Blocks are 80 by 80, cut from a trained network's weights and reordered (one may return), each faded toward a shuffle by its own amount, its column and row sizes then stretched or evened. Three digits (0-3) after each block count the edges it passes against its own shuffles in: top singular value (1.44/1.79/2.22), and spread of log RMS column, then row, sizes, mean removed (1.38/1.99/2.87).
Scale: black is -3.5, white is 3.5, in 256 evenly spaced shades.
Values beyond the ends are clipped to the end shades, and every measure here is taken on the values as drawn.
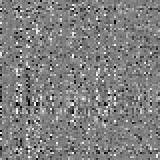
2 3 1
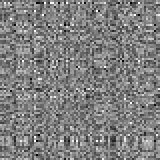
3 0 2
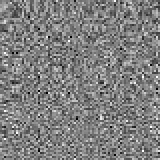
3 2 0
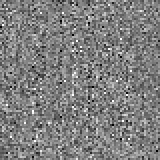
0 2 0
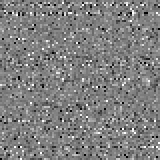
1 0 2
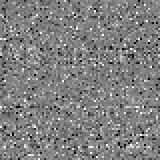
1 0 1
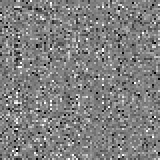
2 2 0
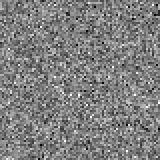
0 0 0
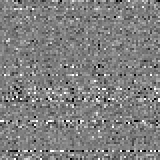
1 1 3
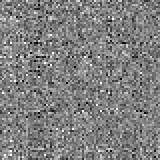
1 2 2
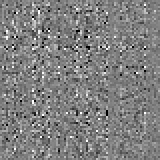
1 3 2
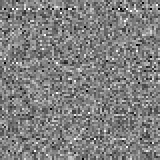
2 0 1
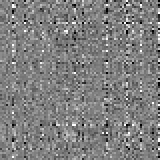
3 3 2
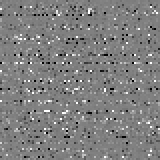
0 1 3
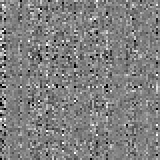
0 3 2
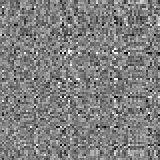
3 2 2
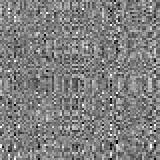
3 3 0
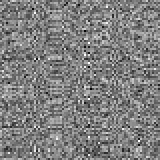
3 1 0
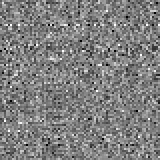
1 0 2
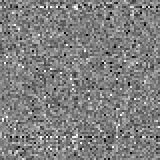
2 0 1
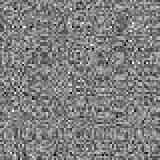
3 1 1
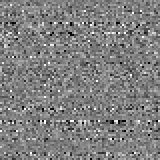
1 0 3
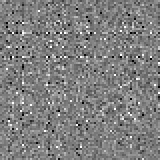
2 2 1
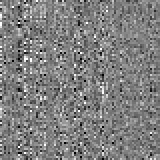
2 3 0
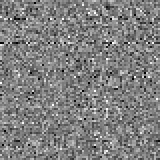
2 0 1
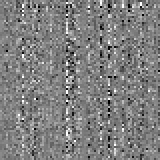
2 3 1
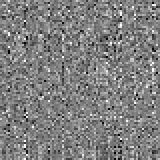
3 2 1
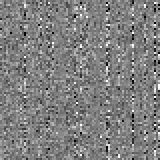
0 3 0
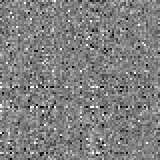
2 2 1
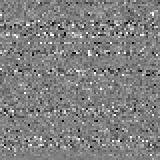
0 0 3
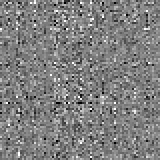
1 3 2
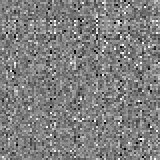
2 2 0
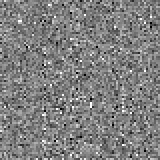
1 2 0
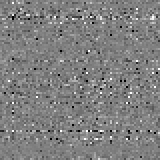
1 1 3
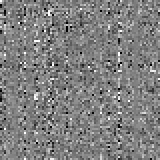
0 3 2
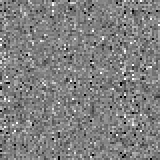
0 2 0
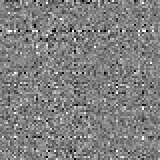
2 2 2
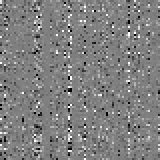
1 3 1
